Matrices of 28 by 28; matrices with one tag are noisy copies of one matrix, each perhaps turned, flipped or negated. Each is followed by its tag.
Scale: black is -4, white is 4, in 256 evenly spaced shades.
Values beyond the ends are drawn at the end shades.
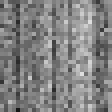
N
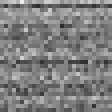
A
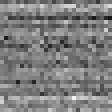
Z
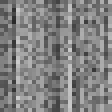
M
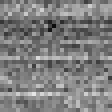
N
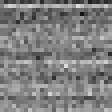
A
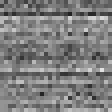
M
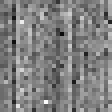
M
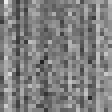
Z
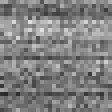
N
